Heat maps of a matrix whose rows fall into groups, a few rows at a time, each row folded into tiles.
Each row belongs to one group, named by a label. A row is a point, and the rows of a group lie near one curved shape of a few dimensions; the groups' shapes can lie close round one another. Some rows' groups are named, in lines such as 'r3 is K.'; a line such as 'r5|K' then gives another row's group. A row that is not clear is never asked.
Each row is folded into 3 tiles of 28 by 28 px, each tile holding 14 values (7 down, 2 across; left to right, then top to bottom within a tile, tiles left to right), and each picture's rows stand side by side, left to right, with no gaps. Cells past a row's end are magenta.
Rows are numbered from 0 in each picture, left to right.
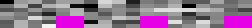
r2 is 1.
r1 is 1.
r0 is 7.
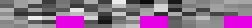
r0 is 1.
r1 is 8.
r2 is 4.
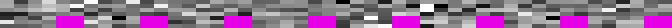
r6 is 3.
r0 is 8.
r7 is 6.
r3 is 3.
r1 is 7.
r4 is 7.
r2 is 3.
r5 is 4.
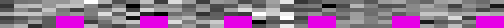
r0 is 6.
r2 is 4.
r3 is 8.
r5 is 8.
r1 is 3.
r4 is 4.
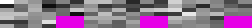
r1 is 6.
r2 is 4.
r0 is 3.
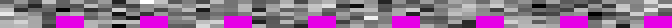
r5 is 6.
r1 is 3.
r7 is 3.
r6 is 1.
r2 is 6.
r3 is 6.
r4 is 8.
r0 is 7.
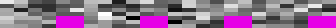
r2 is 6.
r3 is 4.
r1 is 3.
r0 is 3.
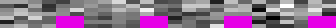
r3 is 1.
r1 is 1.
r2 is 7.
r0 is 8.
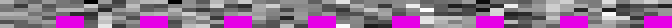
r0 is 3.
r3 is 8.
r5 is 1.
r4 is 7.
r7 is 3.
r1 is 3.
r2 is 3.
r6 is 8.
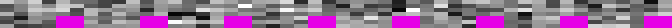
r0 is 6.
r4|1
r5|3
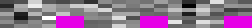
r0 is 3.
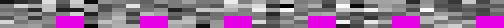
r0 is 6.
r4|1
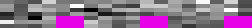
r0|8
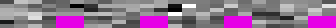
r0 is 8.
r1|6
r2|4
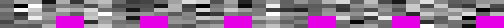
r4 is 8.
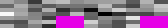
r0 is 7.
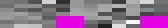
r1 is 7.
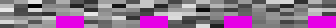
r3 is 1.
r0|1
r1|7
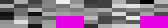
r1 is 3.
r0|3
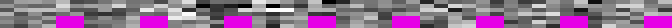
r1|7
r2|3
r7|3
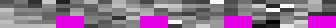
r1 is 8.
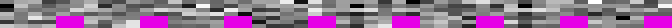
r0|1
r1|6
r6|1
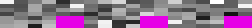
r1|7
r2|7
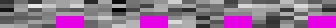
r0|6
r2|7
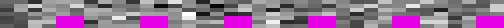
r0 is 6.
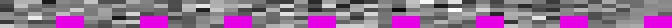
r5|6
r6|8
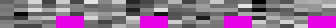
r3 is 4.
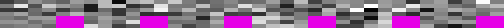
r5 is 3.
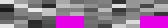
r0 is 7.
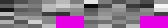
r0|4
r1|8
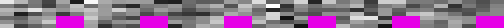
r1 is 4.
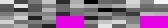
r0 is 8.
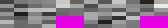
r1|8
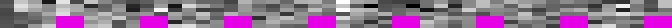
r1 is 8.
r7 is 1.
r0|7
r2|1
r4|4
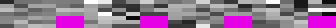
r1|3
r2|8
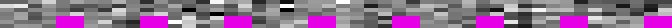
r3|6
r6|1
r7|1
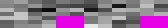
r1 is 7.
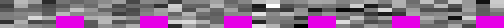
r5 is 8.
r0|1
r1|1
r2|4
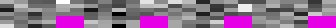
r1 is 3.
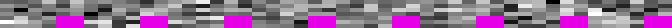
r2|1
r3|6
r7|7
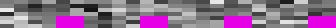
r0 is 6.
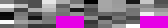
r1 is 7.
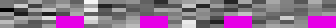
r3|7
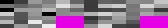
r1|6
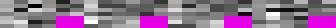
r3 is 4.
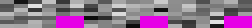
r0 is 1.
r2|7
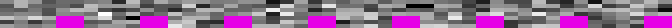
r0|1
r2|7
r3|1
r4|8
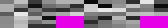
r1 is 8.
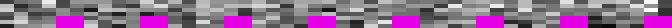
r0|4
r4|7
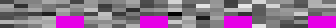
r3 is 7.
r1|4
